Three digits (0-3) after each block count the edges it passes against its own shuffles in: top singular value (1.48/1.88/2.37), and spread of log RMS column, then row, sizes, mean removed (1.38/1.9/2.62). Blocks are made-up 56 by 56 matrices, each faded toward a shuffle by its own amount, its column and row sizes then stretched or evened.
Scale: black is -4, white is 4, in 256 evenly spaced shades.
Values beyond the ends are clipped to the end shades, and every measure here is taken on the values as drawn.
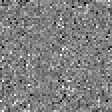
0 1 1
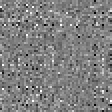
1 2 2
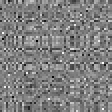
3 0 2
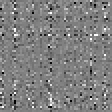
1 3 2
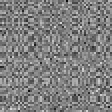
3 1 0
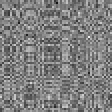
3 1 1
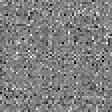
2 1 1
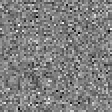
1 1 0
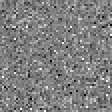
1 0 0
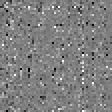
0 2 1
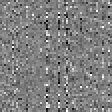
2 3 0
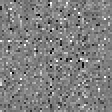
0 2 0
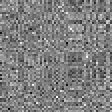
3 0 0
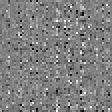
1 3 1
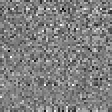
2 0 2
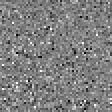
0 1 1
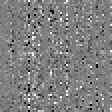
1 3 0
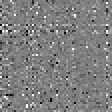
2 2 1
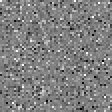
1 0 0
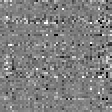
0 2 3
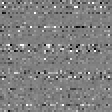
1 1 3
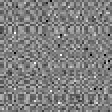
3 0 0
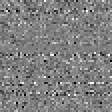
0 0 3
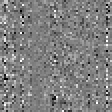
0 3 1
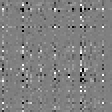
3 3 2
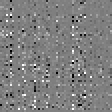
0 3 2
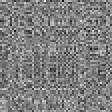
2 0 1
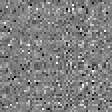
2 1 0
